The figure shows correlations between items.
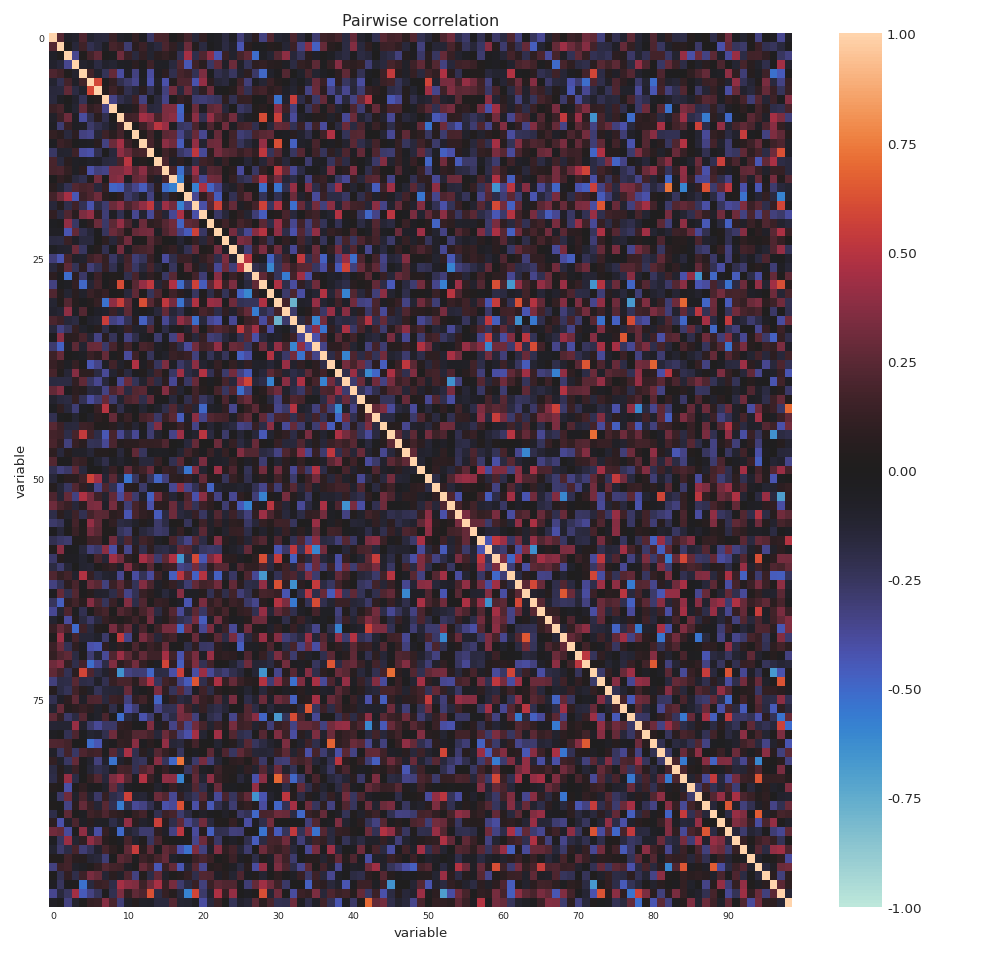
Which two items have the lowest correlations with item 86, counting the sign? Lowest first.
27, 68
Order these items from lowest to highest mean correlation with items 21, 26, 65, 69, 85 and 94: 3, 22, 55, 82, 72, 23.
82, 72, 3, 55, 22, 23
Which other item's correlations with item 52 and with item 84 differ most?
28
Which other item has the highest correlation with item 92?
11
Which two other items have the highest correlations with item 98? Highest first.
42, 57
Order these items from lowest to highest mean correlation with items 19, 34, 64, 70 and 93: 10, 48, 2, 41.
41, 48, 2, 10
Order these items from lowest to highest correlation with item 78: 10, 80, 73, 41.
10, 41, 80, 73
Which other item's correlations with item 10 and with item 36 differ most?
39
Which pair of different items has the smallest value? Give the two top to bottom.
30, 32
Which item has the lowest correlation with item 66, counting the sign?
20
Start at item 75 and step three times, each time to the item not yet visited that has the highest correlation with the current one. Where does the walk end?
6
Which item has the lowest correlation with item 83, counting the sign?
47
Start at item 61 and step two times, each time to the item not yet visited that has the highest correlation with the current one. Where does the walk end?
45
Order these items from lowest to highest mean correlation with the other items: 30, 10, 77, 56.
77, 56, 10, 30
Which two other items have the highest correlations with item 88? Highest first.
94, 84
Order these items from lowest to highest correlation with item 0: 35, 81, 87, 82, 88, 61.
35, 88, 81, 87, 82, 61
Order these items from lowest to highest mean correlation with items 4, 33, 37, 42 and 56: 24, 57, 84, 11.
84, 24, 11, 57
